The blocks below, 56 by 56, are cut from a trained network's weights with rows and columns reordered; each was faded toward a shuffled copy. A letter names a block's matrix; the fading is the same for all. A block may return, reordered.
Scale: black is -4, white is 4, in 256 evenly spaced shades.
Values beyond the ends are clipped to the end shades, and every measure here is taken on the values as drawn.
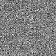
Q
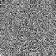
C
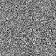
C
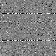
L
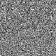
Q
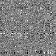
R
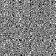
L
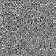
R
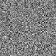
C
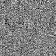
Q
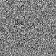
C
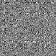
R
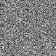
C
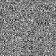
C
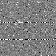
L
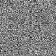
C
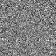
Q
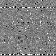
L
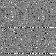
L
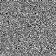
Q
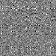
R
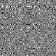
R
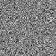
C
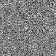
C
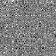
R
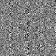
L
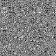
R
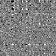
R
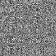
C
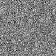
Q
